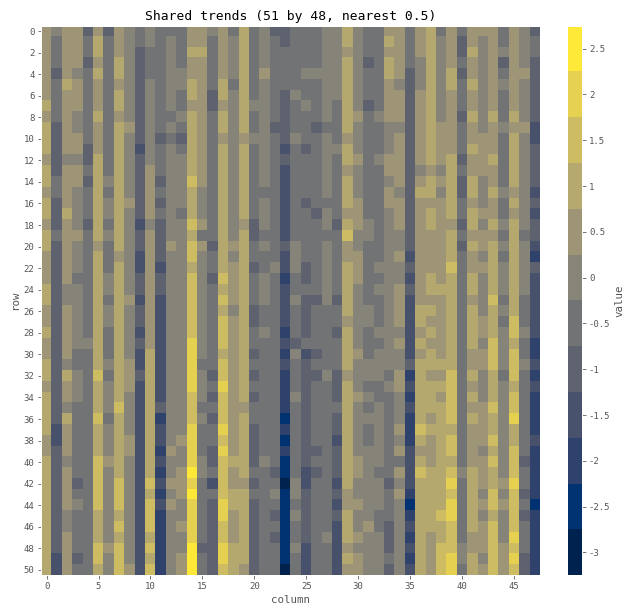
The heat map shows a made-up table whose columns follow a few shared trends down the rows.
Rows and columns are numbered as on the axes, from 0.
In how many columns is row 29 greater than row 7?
16
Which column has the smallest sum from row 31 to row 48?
23
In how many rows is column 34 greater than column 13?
27
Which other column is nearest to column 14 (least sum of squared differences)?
17
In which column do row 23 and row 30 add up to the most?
14
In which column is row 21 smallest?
47
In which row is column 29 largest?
19
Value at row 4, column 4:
-0.5
